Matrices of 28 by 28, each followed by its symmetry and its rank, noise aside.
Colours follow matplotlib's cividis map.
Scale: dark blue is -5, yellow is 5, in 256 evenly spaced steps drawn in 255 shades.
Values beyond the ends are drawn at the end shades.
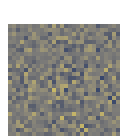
antisymmetric, rank six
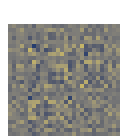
antisymmetric, rank four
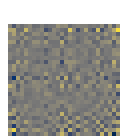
no symmetry, rank three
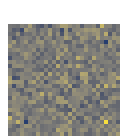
symmetric, rank six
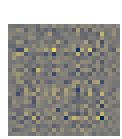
no symmetry, rank three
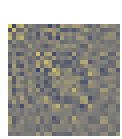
symmetric, rank three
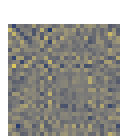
antisymmetric, rank four
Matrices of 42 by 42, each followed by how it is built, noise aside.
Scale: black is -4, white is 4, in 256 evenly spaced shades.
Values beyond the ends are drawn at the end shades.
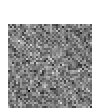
Toeplitz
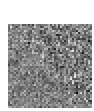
upper triangular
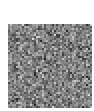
repeating rows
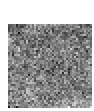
smooth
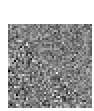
lower triangular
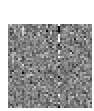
uneven columns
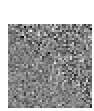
upper triangular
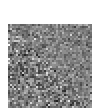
lower triangular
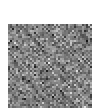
Toeplitz
